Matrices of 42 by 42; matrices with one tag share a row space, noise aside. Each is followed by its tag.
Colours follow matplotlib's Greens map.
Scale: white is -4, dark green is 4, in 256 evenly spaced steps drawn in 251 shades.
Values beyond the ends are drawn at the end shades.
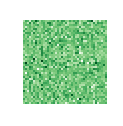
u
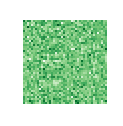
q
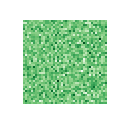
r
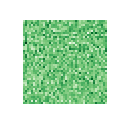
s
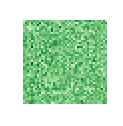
q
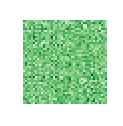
r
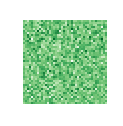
q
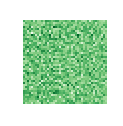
q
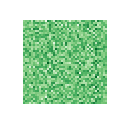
u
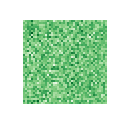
q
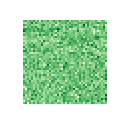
s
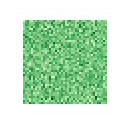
u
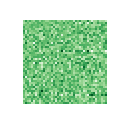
r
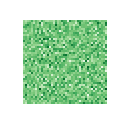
s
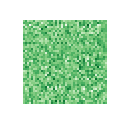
u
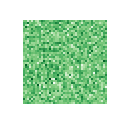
q
